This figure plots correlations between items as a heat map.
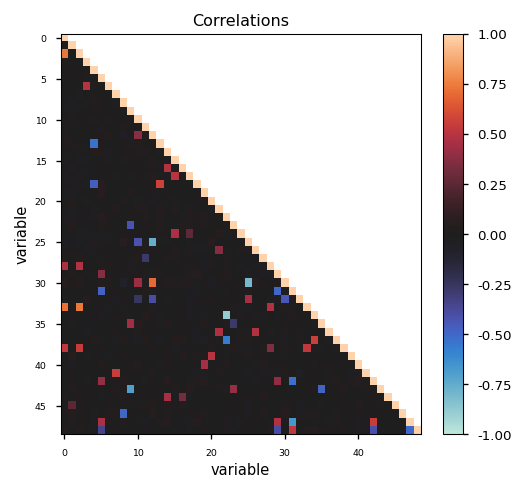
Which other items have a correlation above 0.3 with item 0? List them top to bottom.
2, 28, 33, 38
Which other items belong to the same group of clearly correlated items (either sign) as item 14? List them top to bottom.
16, 44
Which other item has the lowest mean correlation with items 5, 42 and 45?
31
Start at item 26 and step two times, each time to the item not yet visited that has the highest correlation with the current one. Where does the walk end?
21
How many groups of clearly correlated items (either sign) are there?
16
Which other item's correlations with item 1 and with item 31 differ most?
47
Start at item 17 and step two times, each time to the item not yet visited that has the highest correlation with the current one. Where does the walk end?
24
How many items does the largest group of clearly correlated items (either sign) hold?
6
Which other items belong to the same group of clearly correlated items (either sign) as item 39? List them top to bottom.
20
